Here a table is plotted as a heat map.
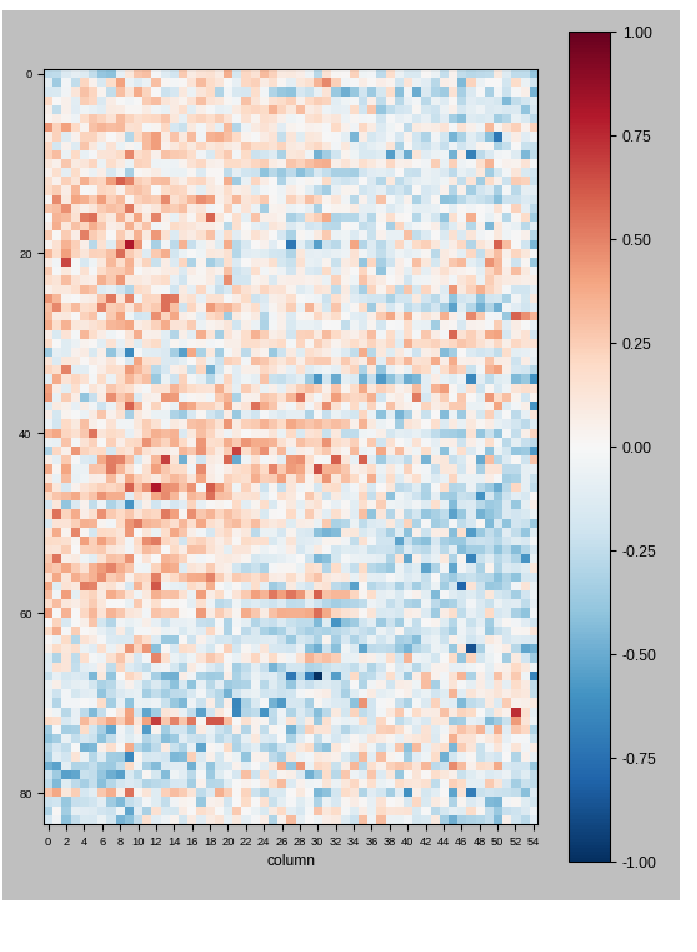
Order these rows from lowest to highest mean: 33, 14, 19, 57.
57, 19, 33, 14
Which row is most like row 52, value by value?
53
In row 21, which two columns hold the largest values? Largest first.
2, 49
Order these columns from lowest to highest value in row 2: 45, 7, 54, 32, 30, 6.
54, 32, 7, 30, 6, 45
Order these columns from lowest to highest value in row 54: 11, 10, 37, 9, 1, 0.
37, 10, 11, 0, 9, 1
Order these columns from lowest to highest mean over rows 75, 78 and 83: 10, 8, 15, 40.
8, 10, 15, 40
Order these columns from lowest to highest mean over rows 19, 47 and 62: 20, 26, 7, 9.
26, 7, 20, 9
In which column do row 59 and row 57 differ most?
46
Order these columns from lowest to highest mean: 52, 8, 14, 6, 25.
52, 25, 14, 6, 8
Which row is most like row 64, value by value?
34
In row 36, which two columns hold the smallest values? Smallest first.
4, 21
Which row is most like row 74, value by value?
69
